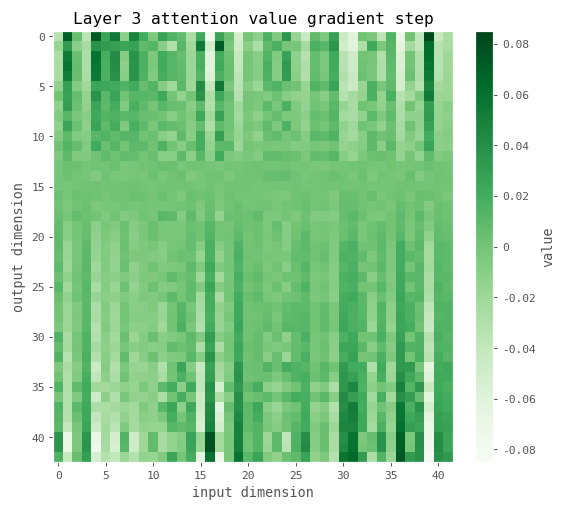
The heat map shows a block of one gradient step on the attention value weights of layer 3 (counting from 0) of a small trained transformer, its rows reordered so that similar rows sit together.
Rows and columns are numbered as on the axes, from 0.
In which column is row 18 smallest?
17
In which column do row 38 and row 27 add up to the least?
39
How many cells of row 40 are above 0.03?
11
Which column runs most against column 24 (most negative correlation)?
0
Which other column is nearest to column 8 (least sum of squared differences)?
6
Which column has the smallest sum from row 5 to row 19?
36
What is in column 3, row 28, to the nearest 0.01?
0.01
